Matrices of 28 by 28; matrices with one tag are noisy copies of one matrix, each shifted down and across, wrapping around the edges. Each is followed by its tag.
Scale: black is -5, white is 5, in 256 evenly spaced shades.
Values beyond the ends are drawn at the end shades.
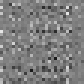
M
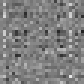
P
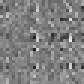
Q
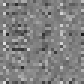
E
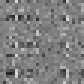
Q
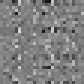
Q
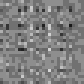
P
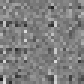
Q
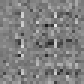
Q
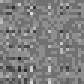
M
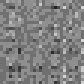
P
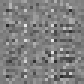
E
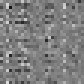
E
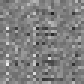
E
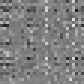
E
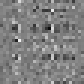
Q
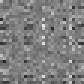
E
